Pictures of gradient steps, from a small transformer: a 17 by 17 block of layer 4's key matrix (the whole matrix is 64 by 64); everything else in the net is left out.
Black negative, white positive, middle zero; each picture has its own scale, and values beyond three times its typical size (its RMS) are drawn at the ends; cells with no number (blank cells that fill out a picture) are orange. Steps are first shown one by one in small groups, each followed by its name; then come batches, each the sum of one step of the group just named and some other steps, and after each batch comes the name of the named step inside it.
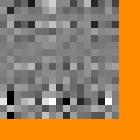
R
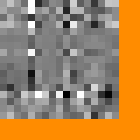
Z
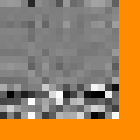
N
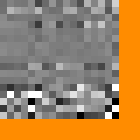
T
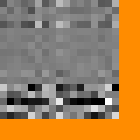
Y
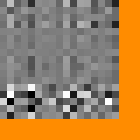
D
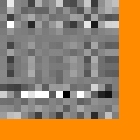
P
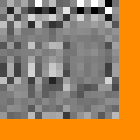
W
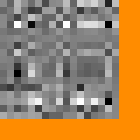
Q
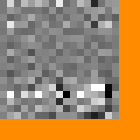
P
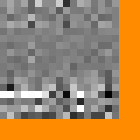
P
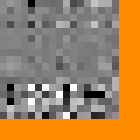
N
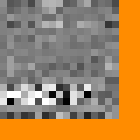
R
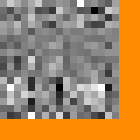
W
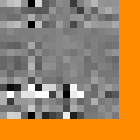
P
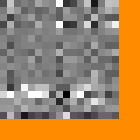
P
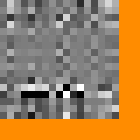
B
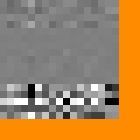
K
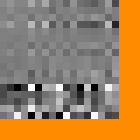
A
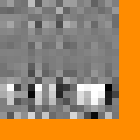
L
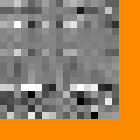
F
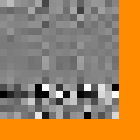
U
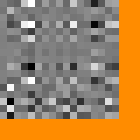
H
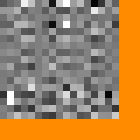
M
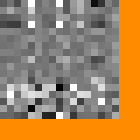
M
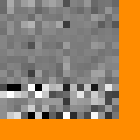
A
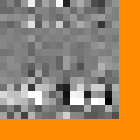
L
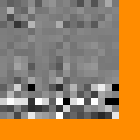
K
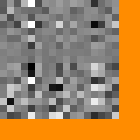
H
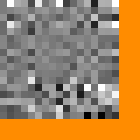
U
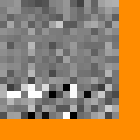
B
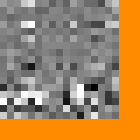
H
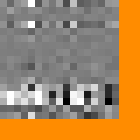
K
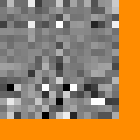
B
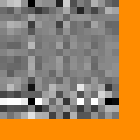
K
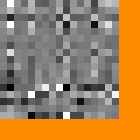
B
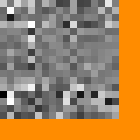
B
